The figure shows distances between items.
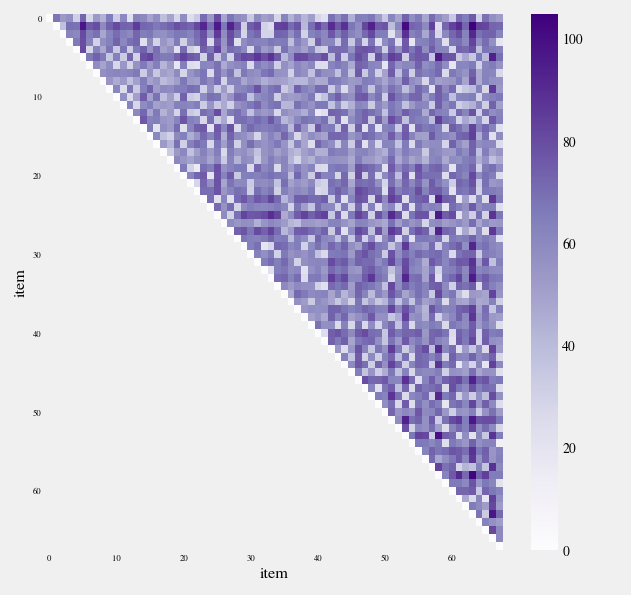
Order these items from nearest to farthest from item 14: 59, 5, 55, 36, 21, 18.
59, 36, 18, 21, 55, 5
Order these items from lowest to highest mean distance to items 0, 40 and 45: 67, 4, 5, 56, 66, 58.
4, 67, 56, 66, 58, 5
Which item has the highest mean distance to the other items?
1
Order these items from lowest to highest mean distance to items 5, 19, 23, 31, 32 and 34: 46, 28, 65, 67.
65, 67, 28, 46
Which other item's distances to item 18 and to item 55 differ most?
46
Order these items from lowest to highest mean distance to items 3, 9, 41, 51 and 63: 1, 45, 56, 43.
45, 43, 56, 1
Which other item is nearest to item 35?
62
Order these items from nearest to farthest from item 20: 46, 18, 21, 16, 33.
16, 18, 21, 33, 46
